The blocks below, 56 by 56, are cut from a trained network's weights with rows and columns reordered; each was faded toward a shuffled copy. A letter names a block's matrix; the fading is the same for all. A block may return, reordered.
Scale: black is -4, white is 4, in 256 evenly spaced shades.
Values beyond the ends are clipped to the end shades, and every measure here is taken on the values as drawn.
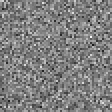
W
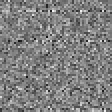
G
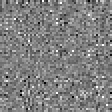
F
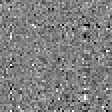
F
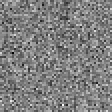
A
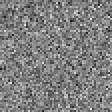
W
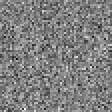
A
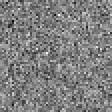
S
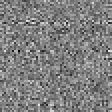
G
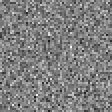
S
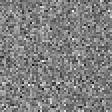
A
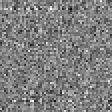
G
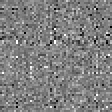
F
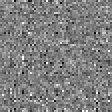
F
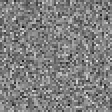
S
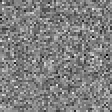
S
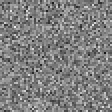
W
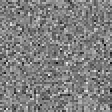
G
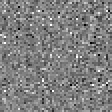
F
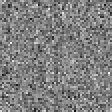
A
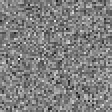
W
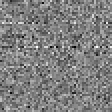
G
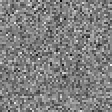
W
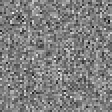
S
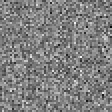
S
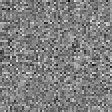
G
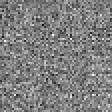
G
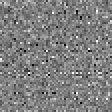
F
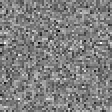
A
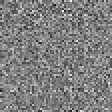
G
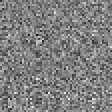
G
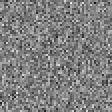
W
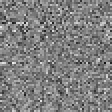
G
